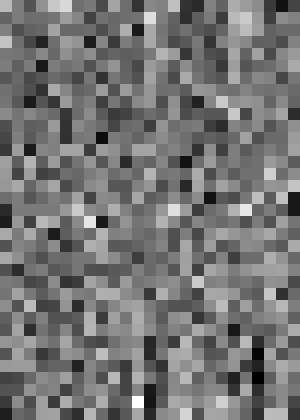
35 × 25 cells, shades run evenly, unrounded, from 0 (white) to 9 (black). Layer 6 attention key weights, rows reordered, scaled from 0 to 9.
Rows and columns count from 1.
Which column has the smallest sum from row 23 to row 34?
12
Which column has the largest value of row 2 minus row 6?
16
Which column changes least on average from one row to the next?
14
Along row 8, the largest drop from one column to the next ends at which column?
5
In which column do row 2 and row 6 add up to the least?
13
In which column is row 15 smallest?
23
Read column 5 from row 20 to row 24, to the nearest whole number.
8 4 5 6 4
